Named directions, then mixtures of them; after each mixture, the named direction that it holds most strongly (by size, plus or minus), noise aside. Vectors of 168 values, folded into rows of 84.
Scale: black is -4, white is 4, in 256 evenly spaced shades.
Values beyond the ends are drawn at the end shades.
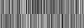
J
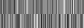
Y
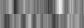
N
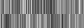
J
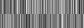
J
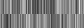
J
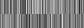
J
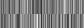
Y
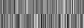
Y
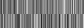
Y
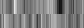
N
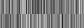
J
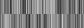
J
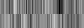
N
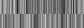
Y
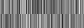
J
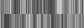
N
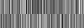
J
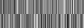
Y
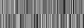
Y
